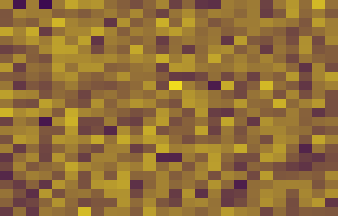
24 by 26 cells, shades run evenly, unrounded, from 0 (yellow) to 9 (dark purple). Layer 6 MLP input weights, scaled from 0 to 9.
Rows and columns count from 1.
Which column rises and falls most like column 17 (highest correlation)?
9
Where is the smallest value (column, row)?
14, 10
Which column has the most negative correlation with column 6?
15
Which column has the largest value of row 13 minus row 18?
17
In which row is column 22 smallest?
12
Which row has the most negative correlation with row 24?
11
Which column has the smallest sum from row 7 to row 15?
6
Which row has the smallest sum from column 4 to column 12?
16
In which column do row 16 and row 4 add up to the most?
4
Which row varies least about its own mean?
2
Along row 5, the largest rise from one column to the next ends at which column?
8
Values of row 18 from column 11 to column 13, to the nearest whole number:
5 3 8
